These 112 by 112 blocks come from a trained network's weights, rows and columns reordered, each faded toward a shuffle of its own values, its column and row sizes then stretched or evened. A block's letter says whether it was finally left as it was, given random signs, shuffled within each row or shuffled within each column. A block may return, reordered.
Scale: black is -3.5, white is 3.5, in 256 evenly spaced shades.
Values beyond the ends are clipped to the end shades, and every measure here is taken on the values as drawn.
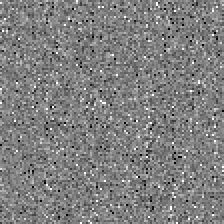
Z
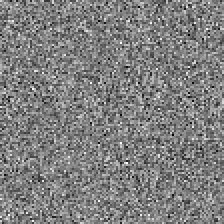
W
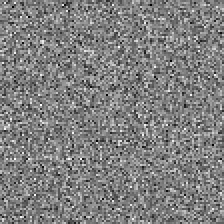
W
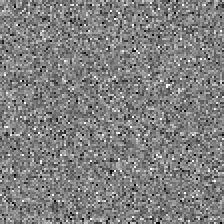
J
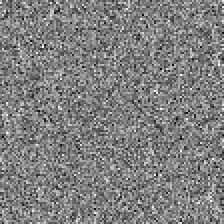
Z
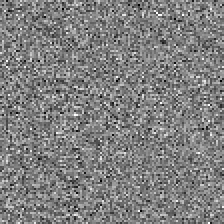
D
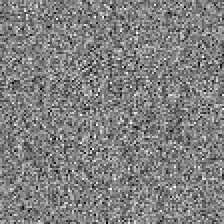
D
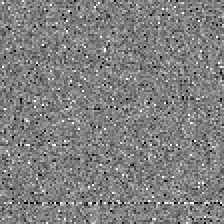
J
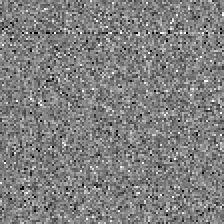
J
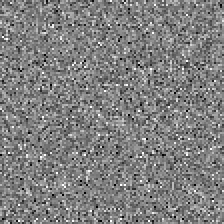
J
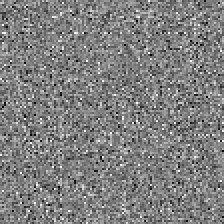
W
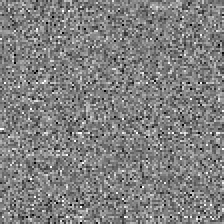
W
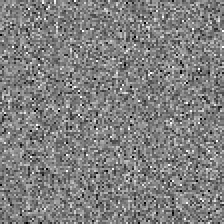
Z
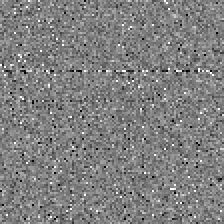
W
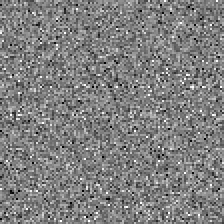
J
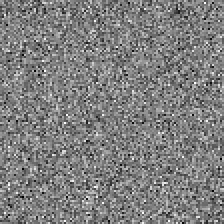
W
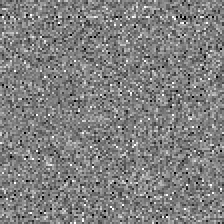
J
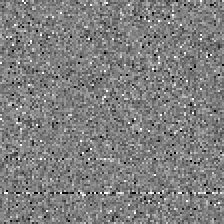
W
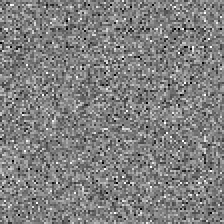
W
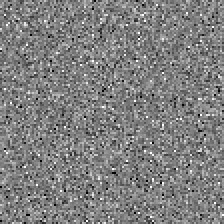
Z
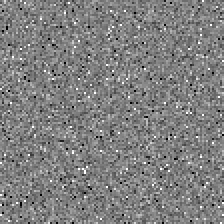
Z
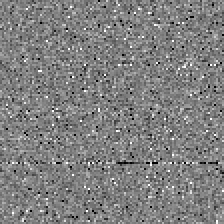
W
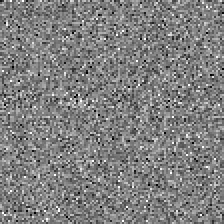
J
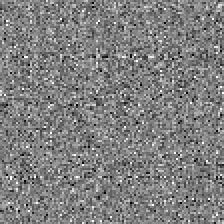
D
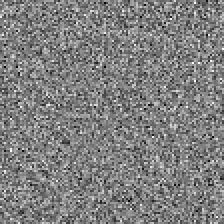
W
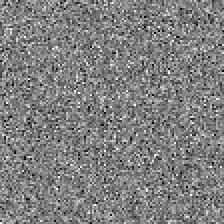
Z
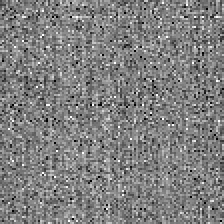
D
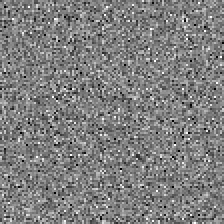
W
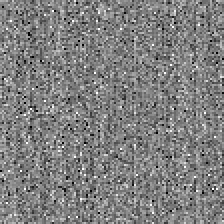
Z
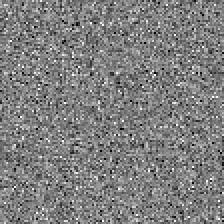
W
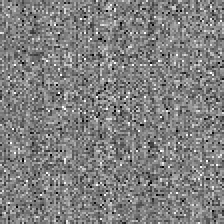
D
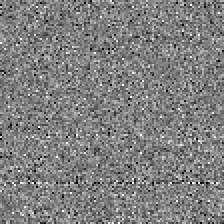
D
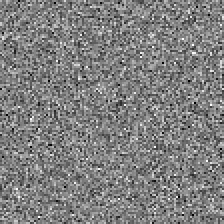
Z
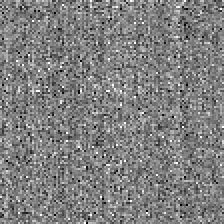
D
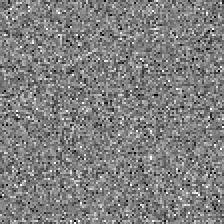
J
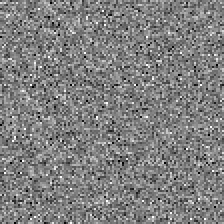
J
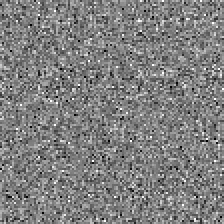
D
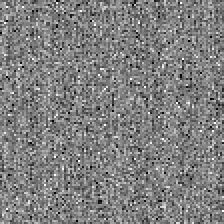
Z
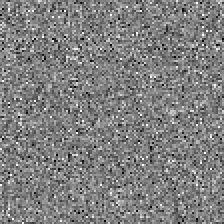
D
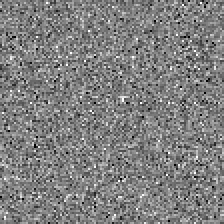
W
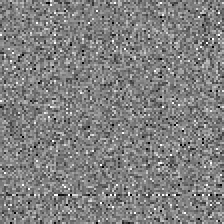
W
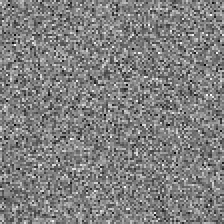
J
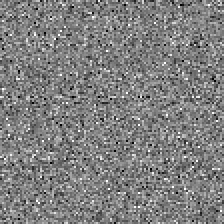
J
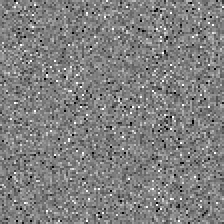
Z
